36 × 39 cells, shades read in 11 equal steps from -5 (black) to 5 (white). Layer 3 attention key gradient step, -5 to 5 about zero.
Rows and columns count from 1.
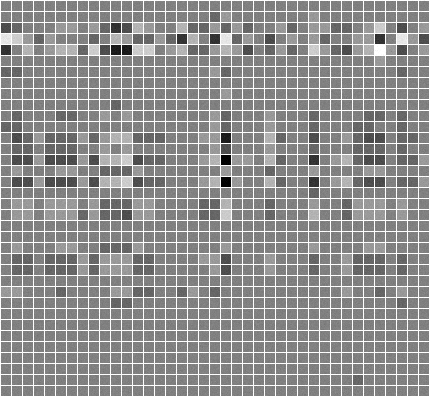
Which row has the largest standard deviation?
5
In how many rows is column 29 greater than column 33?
7
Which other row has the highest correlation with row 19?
20
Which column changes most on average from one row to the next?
21
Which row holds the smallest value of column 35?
4
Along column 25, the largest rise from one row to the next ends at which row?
17
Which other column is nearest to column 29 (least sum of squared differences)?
34
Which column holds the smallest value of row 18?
29
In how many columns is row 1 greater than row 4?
12
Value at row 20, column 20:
-1
